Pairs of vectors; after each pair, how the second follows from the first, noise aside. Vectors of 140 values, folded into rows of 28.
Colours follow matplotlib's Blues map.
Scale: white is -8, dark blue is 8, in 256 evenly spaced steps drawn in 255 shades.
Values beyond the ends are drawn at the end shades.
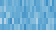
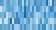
scaled up.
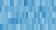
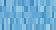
shuffled.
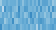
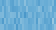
reversed, shrunk.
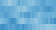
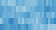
copied.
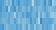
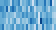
scaled up.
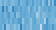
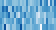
scaled up.
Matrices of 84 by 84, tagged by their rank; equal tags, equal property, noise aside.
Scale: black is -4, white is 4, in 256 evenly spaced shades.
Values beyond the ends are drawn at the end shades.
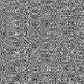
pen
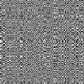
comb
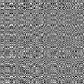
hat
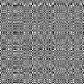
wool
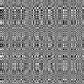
wool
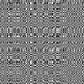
wool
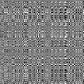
hat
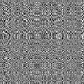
comb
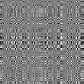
wool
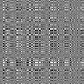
wool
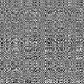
comb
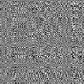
pen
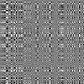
wool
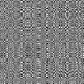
hat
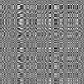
wool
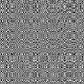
hat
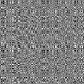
comb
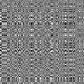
wool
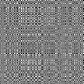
wool
